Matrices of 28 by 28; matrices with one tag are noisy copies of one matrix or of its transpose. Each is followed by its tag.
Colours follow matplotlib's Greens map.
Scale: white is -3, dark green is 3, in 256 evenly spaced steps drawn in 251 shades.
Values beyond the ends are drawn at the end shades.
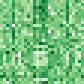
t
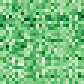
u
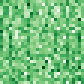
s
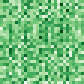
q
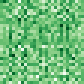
q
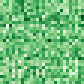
u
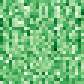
s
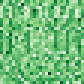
s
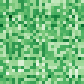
u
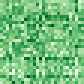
u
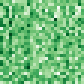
s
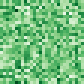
u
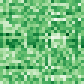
t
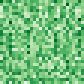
s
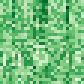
t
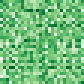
q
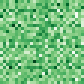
q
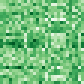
t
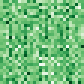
q
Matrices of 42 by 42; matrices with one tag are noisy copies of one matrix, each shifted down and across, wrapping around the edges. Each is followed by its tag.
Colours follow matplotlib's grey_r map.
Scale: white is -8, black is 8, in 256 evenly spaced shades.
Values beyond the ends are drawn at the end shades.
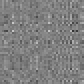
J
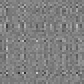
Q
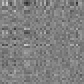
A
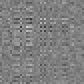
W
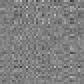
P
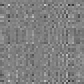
J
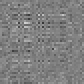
W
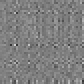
Q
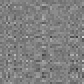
P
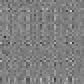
Q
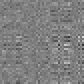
W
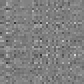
P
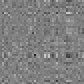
A
